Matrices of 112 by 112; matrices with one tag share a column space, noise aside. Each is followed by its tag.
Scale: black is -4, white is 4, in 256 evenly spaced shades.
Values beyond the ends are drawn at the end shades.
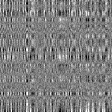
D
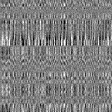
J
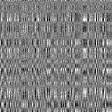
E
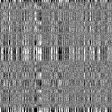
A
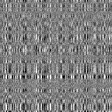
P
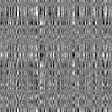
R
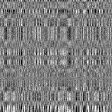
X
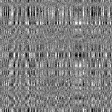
R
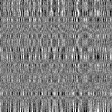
D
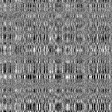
P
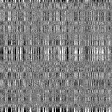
A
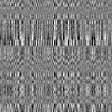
J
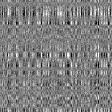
R
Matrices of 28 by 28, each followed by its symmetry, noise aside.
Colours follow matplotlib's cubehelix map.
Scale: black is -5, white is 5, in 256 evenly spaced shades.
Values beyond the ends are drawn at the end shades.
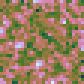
symmetric across the other diagonal.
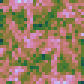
same after a half turn.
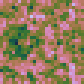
mirrored top to bottom.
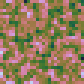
symmetric across the other diagonal.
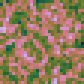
symmetric across the other diagonal.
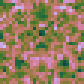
mirrored left to right.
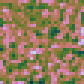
antisymmetric.
